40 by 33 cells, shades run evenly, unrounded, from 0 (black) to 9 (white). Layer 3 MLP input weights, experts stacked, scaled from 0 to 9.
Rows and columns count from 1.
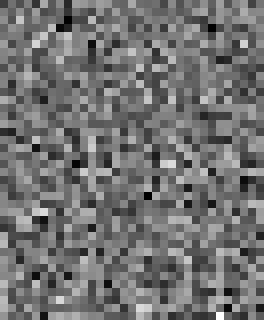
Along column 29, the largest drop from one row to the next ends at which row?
39
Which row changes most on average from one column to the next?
6
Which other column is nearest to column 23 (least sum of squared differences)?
4
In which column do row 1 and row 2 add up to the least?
9
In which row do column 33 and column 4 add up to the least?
30
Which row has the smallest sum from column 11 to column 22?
26
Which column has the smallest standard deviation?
16
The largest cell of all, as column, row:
28, 40
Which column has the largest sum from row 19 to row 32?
12
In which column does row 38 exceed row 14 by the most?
8
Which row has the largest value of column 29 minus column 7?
20
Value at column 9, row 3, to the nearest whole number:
0
